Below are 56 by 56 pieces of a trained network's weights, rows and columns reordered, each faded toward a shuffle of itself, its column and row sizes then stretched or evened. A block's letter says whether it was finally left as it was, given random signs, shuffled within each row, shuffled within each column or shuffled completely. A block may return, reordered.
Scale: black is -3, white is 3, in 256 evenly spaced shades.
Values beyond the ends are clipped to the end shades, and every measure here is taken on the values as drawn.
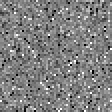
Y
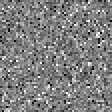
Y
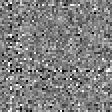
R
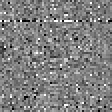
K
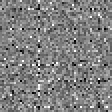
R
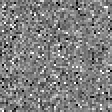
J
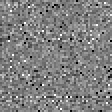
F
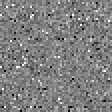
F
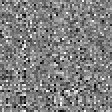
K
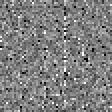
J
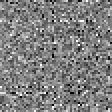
R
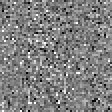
J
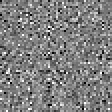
K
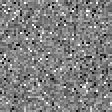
Y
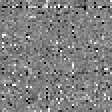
K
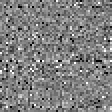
K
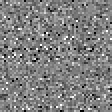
F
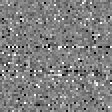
F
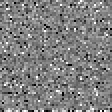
F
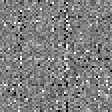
K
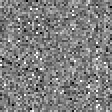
J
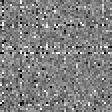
R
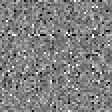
K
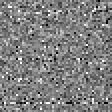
F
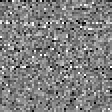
F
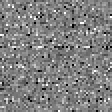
F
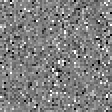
J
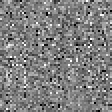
R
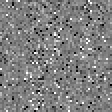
J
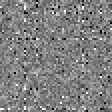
R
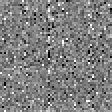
J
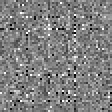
R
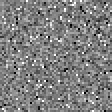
Y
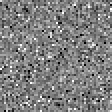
Y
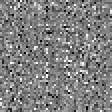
J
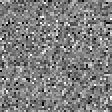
R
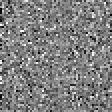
J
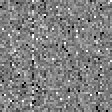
J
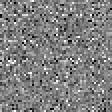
K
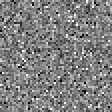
Y
